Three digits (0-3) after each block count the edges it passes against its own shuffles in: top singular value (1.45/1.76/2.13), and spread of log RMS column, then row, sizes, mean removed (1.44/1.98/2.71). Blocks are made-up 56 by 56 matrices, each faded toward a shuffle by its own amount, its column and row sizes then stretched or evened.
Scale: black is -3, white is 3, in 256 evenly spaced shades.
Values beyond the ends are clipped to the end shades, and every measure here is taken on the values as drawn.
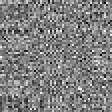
3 1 1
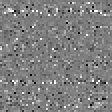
1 0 2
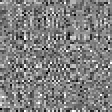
3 1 2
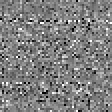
1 1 2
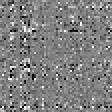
1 3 2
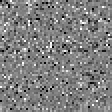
1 0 1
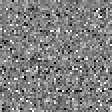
0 0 2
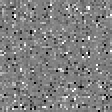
0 1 1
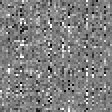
1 3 1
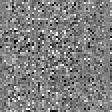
0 3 1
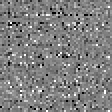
0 1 2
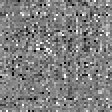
1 1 2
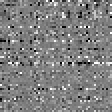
2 2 3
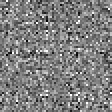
1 2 1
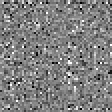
2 1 1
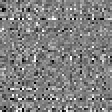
2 2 3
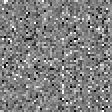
1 2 1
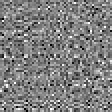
3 0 1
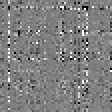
2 3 2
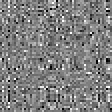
3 2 2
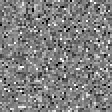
1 0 0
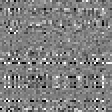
3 1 3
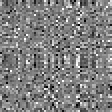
3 2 0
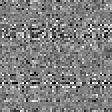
3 0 3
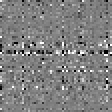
3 2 3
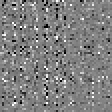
1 3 2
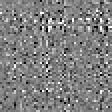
3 2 2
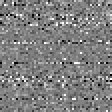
1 0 3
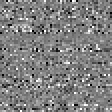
0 0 3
